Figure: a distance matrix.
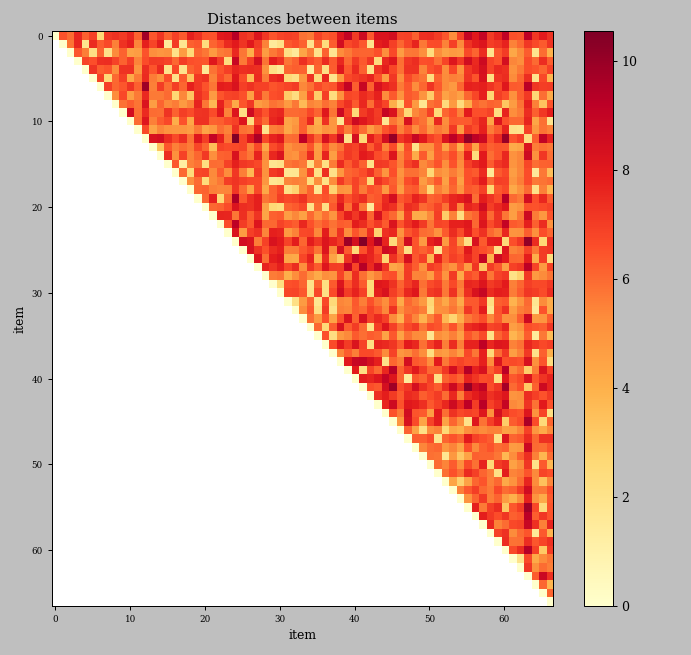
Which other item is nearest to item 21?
54
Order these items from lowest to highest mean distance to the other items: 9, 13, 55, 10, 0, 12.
13, 10, 9, 55, 0, 12
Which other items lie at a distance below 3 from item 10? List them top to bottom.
26, 38, 44, 66
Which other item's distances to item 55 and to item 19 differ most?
24
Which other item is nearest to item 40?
47
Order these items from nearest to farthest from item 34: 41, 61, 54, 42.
42, 61, 54, 41
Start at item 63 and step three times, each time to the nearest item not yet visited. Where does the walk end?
41
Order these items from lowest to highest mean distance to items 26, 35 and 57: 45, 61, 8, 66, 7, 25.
66, 7, 61, 8, 45, 25
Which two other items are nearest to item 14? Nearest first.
56, 13
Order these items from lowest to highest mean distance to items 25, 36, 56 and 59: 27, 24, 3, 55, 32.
32, 3, 27, 55, 24
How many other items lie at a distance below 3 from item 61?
3
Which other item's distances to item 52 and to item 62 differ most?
49
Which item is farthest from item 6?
12
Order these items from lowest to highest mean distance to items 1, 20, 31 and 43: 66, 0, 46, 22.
46, 66, 22, 0
